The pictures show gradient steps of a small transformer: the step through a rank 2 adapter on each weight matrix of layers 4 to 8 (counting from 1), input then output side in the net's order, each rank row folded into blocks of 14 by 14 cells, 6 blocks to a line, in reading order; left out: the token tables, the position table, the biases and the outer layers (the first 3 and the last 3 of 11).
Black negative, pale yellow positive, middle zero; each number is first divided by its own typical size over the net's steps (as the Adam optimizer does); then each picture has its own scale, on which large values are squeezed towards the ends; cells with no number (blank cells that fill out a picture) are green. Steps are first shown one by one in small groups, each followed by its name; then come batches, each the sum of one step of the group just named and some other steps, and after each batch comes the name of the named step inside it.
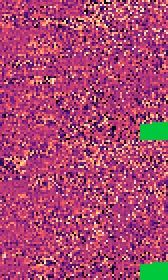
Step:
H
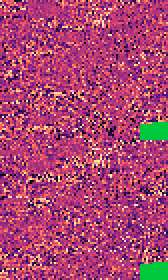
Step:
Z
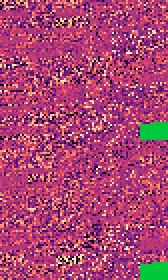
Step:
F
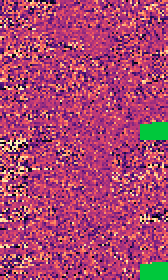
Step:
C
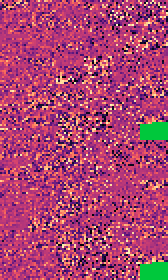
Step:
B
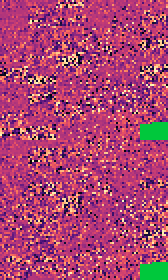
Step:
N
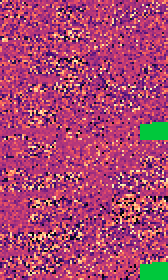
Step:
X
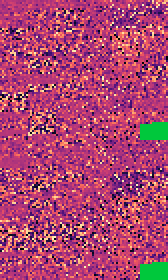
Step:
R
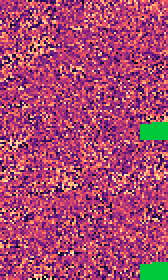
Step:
C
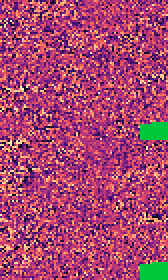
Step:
C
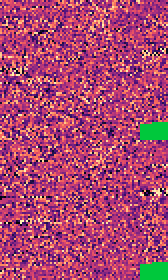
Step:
Z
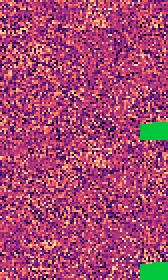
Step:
Z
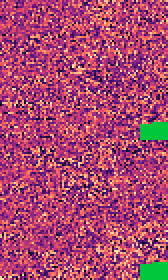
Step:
F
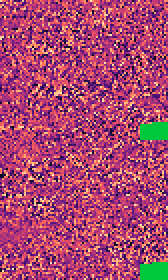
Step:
Z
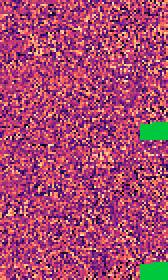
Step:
R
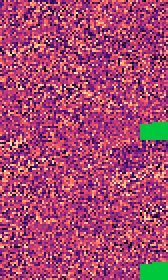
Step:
C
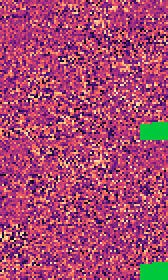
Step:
Z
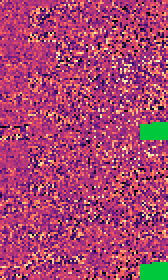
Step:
X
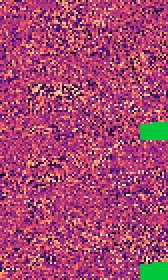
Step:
Z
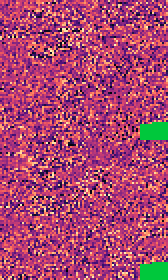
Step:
B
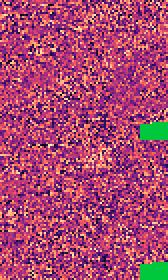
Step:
B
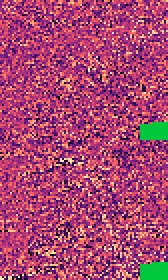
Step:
F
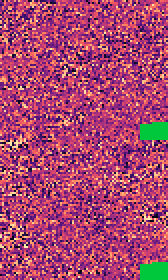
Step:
C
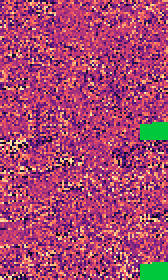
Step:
C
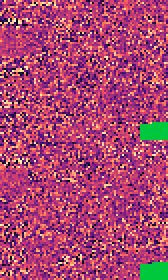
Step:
F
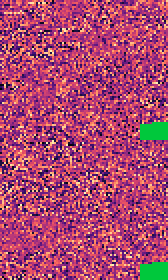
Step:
F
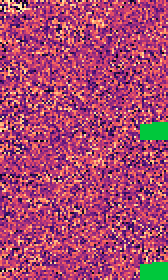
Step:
Z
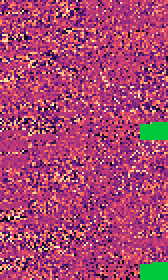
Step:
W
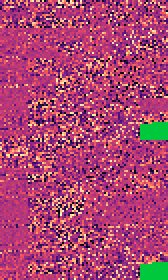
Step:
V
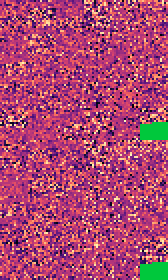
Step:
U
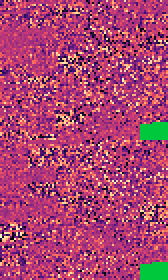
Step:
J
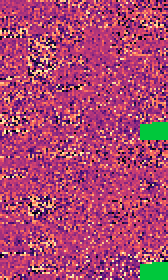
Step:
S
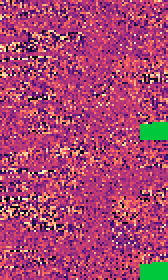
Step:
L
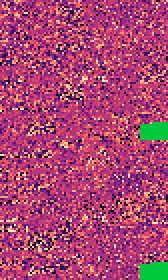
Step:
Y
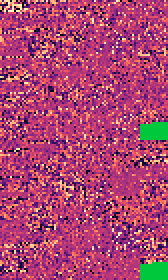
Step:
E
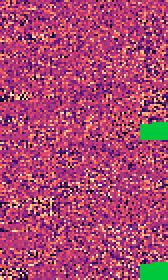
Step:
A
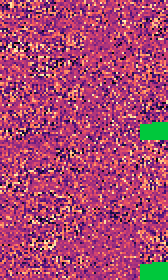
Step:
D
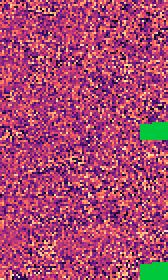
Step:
D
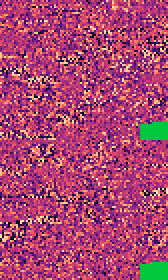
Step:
J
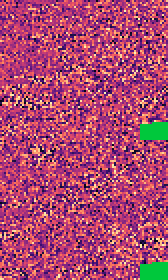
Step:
A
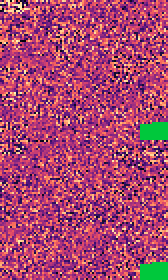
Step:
E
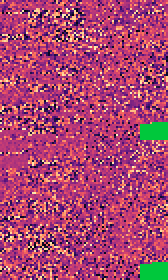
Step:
W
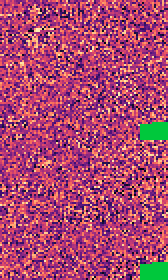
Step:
U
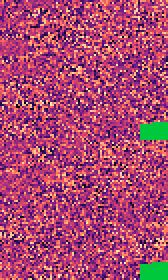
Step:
W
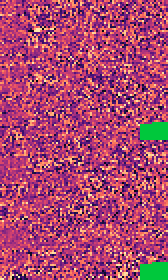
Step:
V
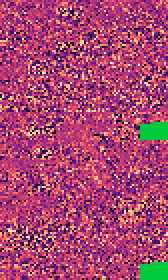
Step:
Y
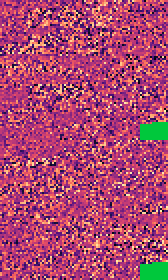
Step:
U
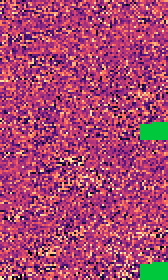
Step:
W
